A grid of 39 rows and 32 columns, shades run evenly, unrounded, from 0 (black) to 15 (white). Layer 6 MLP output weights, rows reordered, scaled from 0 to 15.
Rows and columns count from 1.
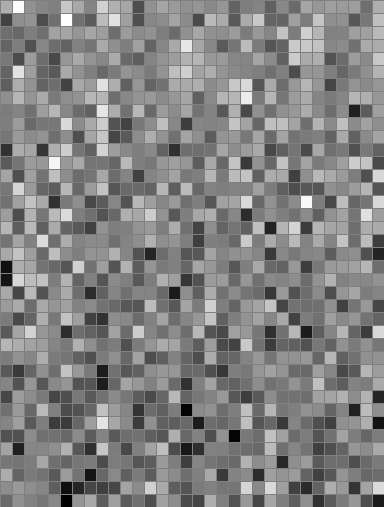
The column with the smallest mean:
8
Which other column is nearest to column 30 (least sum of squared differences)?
7
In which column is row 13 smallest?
21
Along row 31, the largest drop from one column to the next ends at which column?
32
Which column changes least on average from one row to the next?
3
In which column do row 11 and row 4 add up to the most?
16
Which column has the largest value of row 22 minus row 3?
2
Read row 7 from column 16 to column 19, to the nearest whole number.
10 10 8 9
